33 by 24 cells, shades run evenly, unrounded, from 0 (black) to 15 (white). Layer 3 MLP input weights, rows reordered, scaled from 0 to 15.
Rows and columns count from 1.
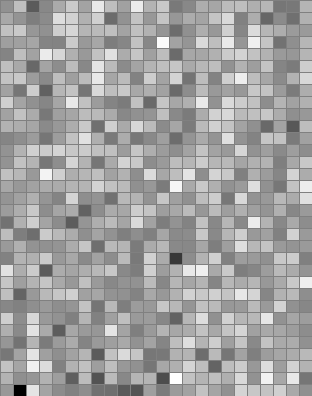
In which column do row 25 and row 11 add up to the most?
17
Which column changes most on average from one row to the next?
9
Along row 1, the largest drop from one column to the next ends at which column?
3
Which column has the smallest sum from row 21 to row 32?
8
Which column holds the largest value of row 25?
19
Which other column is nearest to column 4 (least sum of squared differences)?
23
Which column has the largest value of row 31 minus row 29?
4
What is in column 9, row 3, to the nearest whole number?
11
